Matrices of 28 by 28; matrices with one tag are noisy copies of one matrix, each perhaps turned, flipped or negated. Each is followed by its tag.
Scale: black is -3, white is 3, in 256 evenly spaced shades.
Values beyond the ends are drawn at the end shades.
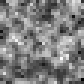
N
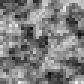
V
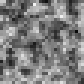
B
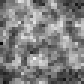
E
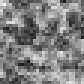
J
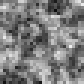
V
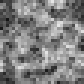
E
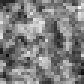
J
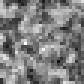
B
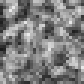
B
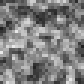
N
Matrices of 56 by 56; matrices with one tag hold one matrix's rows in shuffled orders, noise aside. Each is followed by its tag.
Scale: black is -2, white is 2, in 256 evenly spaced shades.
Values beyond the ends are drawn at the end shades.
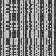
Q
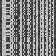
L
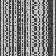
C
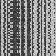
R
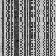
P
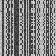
P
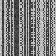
P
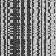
R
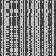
Q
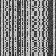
C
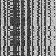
R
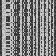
L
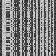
L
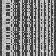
L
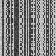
P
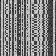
C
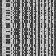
L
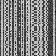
C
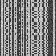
C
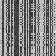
P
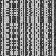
Q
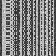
L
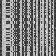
L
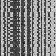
R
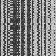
R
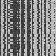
R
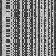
L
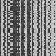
R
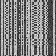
C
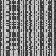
Q
